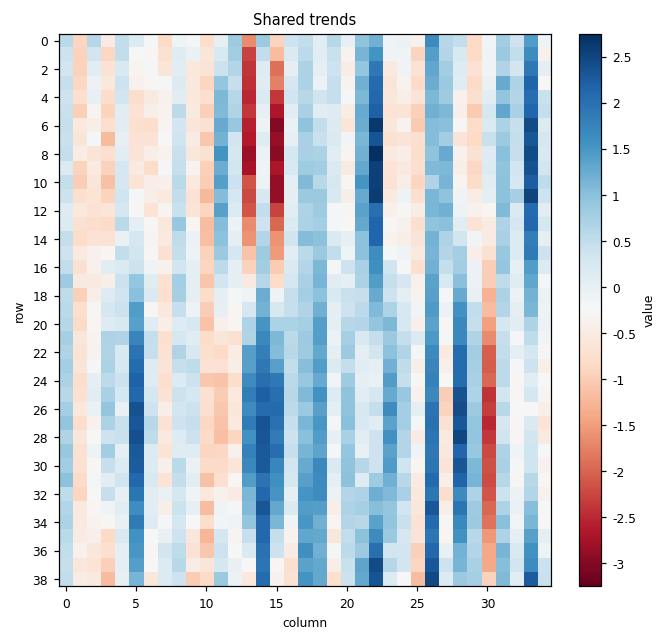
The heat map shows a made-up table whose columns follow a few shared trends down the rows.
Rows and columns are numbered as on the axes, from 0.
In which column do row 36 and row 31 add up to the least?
30
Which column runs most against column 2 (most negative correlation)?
8
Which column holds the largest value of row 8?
22
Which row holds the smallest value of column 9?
38
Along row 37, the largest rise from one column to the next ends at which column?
26
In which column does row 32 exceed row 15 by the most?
15
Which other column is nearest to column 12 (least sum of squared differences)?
32
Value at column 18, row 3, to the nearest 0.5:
0
